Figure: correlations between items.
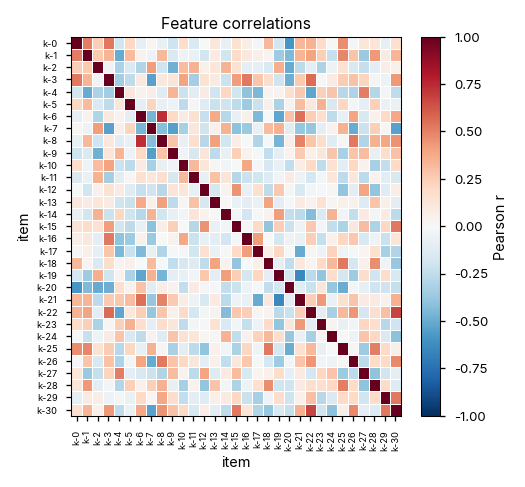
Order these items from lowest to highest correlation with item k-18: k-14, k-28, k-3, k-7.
k-14, k-3, k-7, k-28
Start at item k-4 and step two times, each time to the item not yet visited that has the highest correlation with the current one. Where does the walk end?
k-12
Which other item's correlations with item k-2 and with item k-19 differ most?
k-1
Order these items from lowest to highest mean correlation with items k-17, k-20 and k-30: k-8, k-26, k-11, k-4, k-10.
k-4, k-11, k-10, k-8, k-26
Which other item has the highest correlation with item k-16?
k-3
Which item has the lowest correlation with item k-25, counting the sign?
k-20
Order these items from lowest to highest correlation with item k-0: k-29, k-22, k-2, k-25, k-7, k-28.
k-29, k-7, k-28, k-2, k-22, k-25
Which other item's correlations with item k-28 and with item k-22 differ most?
k-30
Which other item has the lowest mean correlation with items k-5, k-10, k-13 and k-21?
k-19
